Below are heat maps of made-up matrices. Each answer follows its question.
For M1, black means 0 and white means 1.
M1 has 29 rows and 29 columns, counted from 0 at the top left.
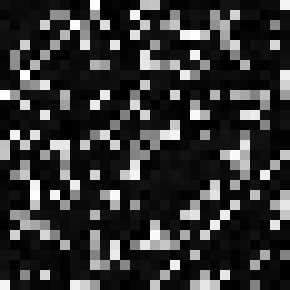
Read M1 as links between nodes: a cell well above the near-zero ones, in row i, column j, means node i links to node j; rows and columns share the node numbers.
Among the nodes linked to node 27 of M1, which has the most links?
node 2
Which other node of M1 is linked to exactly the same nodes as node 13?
node 6
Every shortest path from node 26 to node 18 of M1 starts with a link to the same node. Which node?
node 9
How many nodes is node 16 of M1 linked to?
6
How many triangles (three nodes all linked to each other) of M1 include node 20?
5
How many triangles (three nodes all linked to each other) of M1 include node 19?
7
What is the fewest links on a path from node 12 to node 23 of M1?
3
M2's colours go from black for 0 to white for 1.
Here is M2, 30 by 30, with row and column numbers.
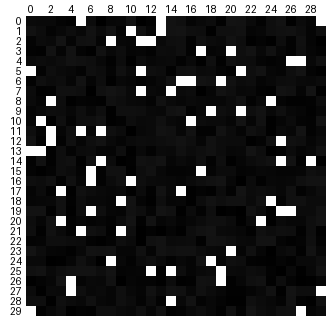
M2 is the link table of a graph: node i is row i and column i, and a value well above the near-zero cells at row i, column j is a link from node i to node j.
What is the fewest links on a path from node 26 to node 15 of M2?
3
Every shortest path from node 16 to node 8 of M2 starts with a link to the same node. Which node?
node 6
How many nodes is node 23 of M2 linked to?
1
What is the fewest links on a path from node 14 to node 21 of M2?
4
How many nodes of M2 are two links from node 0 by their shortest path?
4
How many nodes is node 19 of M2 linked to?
3
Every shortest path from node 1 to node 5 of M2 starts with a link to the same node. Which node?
node 13
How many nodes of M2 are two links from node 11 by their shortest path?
5
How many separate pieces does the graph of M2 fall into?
2
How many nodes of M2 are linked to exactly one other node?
2
